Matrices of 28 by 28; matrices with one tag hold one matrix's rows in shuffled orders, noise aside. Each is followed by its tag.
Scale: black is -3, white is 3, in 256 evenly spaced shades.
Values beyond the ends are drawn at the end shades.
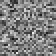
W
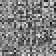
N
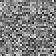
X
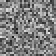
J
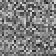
N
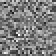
W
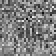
N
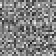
N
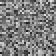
J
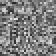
W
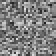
W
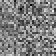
N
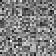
X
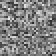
W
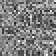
N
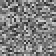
W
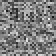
W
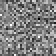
N
